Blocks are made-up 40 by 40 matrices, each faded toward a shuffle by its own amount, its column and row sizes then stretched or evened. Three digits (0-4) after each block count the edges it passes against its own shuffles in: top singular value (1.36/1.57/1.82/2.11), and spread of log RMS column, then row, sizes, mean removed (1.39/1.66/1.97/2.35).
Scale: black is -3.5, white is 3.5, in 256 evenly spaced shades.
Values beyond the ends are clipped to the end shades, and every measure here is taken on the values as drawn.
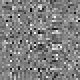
3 3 1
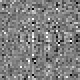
3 3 2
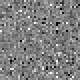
0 0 1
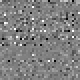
0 0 4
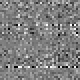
2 1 4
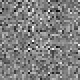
3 3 1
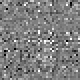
2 2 3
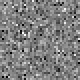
1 1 0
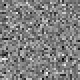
2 2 1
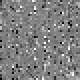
0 4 0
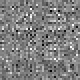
3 3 1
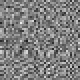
4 2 2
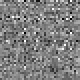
3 1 3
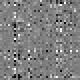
2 4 2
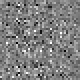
2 3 2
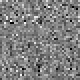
0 1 3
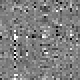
2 4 3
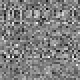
3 0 3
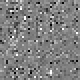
1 3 2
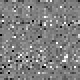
1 1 4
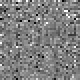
1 1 2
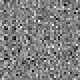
3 0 0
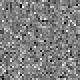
1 0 0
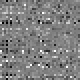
2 2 4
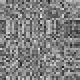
4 3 0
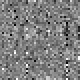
1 3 0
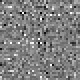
1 1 2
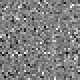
1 0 1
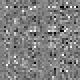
3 4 2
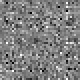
2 2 3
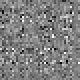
0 4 3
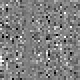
0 4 0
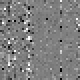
1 4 0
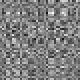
4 2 4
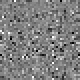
0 2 3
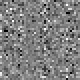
0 3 1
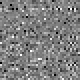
3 0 2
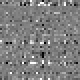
3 2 4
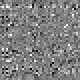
2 2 2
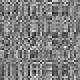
4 4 1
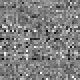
2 0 4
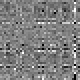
4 3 3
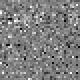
1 0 3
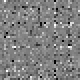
0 3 3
